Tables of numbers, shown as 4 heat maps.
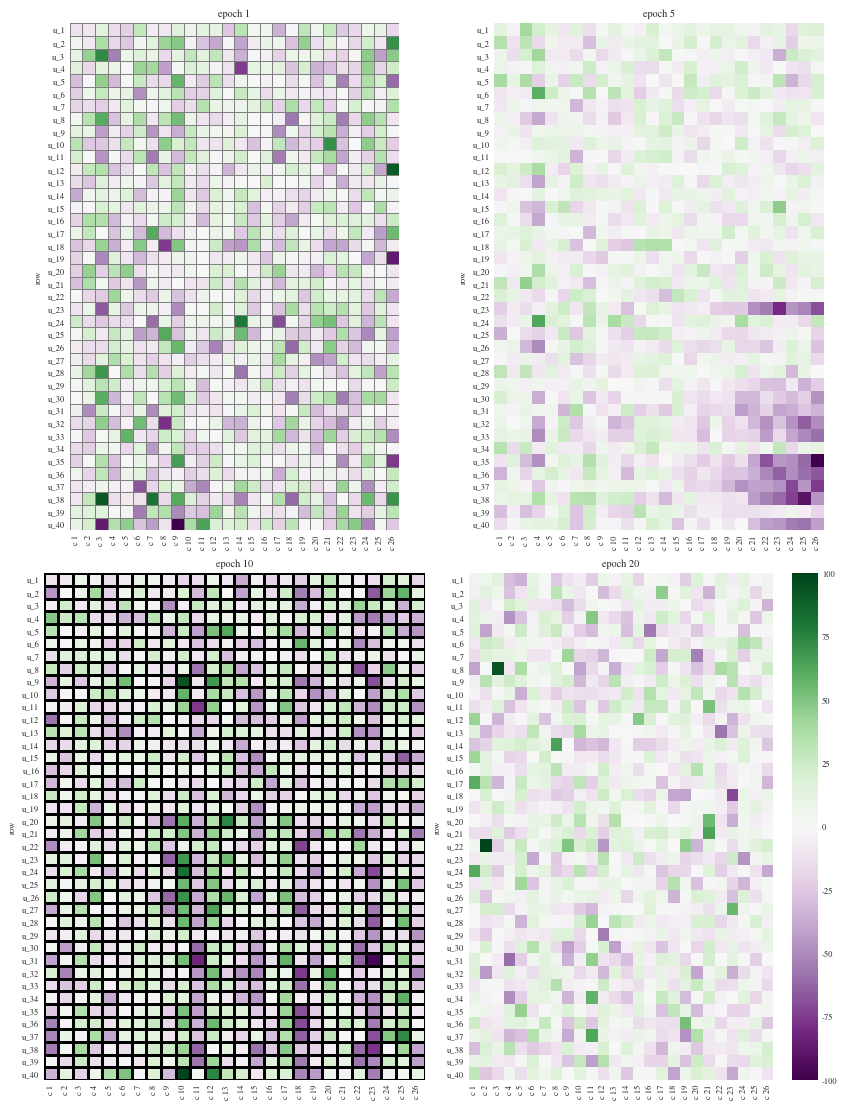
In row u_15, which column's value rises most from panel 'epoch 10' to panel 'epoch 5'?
c 25
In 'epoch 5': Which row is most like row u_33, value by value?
u_32
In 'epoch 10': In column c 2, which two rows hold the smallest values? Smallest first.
u_32, u_30
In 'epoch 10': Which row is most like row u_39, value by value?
u_11
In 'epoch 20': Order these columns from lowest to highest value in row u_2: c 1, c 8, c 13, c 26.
c 13, c 1, c 26, c 8
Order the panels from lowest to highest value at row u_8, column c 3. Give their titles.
epoch 5, epoch 10, epoch 1, epoch 20
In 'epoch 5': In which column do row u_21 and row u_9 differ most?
c 3
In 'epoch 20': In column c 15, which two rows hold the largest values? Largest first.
u_12, u_23
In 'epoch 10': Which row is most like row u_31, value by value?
u_38
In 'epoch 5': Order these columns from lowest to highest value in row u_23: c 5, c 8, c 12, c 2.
c 2, c 12, c 5, c 8
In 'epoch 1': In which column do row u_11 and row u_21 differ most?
c 6
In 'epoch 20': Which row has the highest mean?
u_22
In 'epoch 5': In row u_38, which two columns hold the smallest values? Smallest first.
c 25, c 24
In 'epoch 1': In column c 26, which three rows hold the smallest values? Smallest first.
u_19, u_35, u_5
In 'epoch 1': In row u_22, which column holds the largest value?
c 4
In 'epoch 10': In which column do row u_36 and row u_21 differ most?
c 22
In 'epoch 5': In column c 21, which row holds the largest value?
u_6
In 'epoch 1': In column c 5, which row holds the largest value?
u_33
